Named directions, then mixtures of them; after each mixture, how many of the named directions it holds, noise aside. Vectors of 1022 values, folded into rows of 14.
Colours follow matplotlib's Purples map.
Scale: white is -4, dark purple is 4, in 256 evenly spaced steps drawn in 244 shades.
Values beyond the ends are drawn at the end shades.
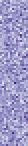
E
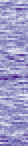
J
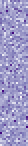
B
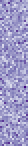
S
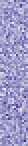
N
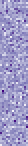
one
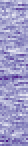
one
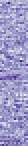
four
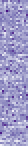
two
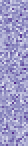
one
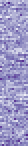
three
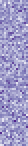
two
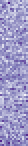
two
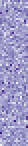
one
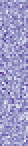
three
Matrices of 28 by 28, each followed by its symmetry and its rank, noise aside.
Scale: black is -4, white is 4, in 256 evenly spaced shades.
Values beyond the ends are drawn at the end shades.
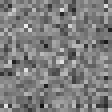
symmetric, rank seven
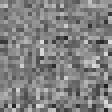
no symmetry, rank six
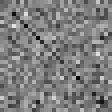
symmetric, rank seven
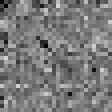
symmetric, rank five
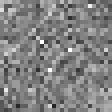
symmetric, rank six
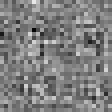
antisymmetric, rank six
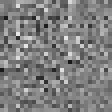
antisymmetric, rank six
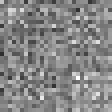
symmetric, rank five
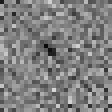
symmetric, rank five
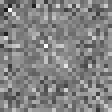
symmetric, rank six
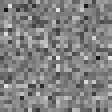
no symmetry, rank six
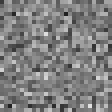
no symmetry, rank six
